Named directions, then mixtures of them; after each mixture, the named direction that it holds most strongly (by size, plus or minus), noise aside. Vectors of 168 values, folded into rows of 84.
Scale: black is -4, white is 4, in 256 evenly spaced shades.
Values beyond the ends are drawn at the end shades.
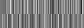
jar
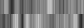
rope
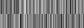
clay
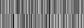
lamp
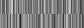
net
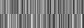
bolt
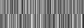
bolt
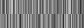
net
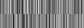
lamp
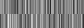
bolt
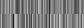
lamp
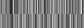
jar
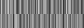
lamp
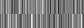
bolt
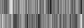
rope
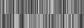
rope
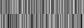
bolt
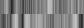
rope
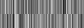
lamp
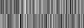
clay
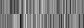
clay
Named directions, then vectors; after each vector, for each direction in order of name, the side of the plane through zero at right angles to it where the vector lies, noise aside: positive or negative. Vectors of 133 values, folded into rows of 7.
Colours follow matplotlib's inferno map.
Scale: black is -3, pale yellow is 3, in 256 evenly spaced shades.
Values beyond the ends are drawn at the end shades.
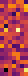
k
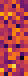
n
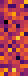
negative, positive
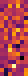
positive, positive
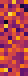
negative, positive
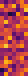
positive, negative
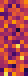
negative, negative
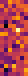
positive, positive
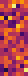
positive, negative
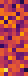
negative, positive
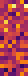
positive, negative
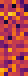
negative, positive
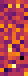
positive, positive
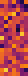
negative, positive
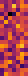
positive, negative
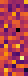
negative, negative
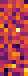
positive, positive
